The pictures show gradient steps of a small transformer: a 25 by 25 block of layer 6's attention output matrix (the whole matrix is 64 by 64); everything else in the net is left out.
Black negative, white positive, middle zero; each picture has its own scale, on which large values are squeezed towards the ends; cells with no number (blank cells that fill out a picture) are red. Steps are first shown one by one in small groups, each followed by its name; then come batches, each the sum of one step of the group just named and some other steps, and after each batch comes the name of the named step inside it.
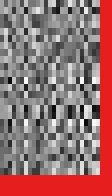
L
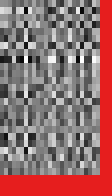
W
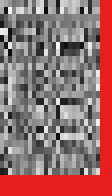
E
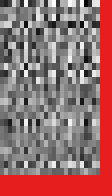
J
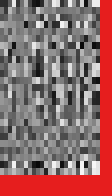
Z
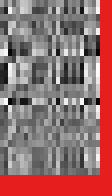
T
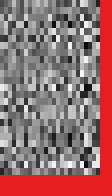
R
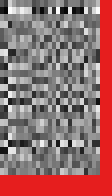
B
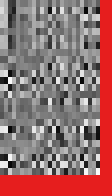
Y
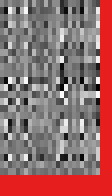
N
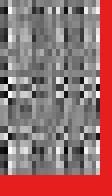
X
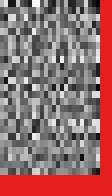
N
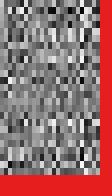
Y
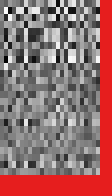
J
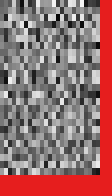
J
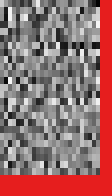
E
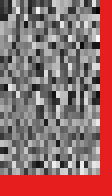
Z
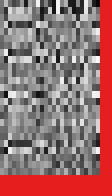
B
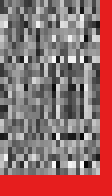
Z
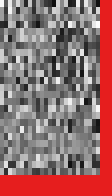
T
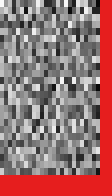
L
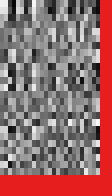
Y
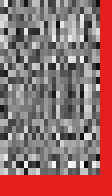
Z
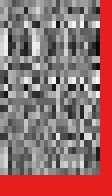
L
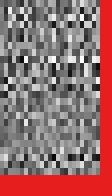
W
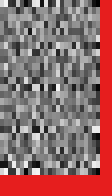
Z
